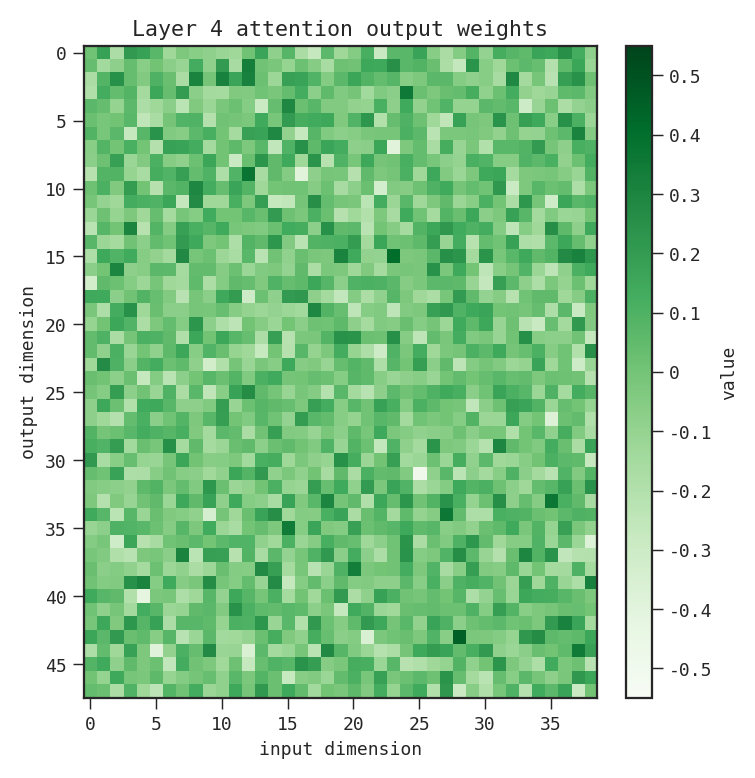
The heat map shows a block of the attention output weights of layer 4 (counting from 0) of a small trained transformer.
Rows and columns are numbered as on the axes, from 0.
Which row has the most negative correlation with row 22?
42
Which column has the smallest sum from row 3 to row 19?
4
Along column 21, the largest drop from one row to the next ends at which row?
43
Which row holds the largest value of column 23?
15
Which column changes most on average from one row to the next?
38
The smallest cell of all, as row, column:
31, 25
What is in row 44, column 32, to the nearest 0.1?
-0.1
